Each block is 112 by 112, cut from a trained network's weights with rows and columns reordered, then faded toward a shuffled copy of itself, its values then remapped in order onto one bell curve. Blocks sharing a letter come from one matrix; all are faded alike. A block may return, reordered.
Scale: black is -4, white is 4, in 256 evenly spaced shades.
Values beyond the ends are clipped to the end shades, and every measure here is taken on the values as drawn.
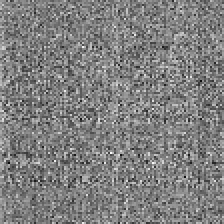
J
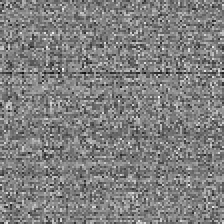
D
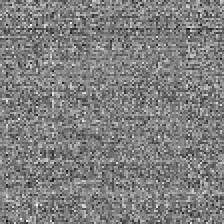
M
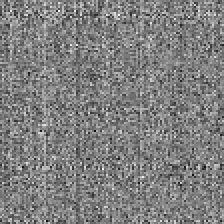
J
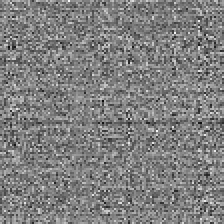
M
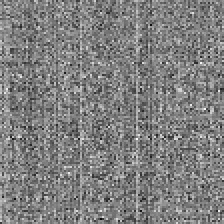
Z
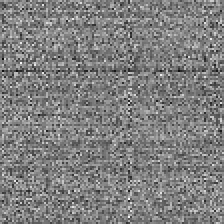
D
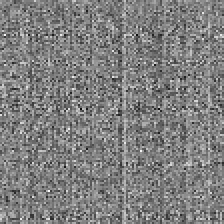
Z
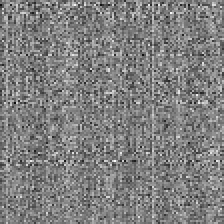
Z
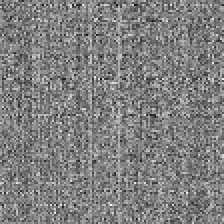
Z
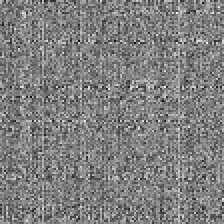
Z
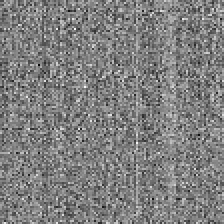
J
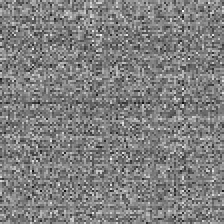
M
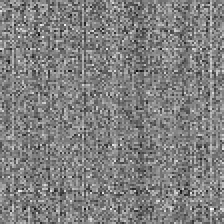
Z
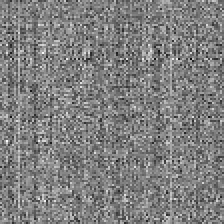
Z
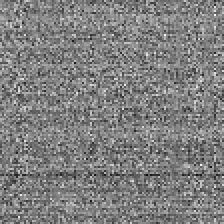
D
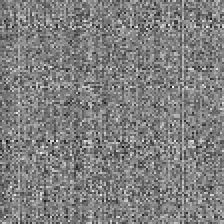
Z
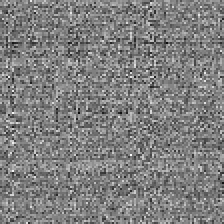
M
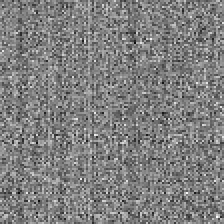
J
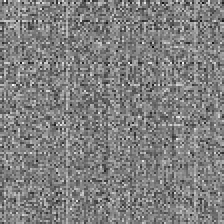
Z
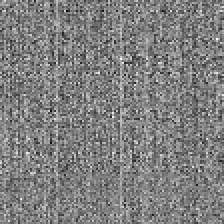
Z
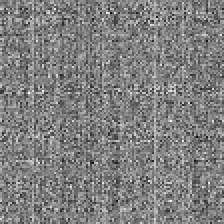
Z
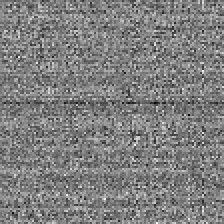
D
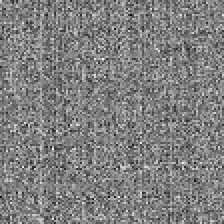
J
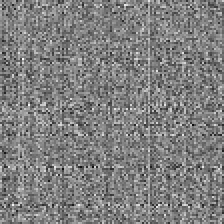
Z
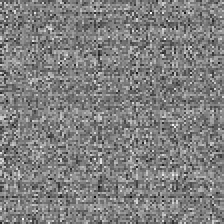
M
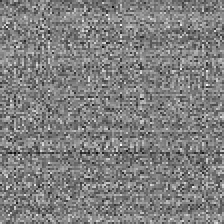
D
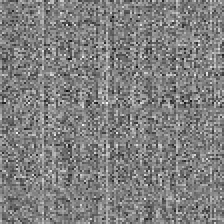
Z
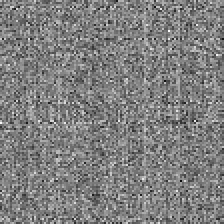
J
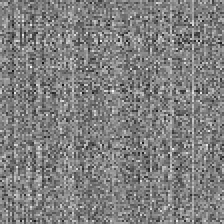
Z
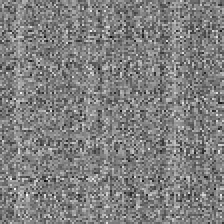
J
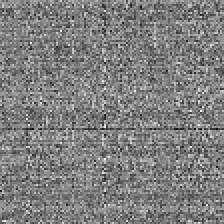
D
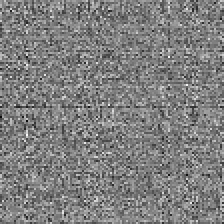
M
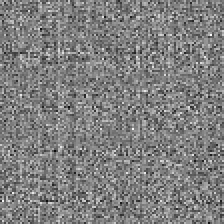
J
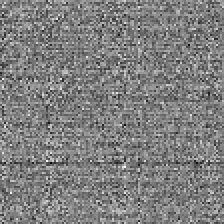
M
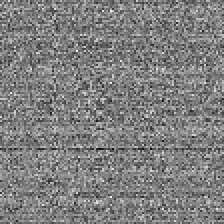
D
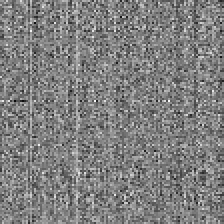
Z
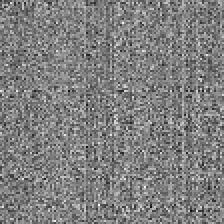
J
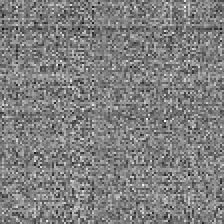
M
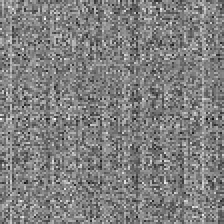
Z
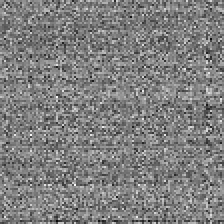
M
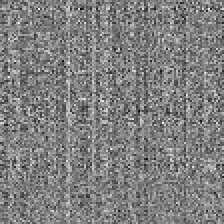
Z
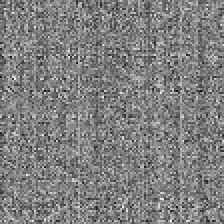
J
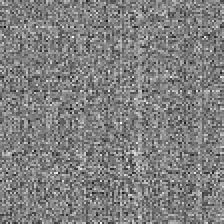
J
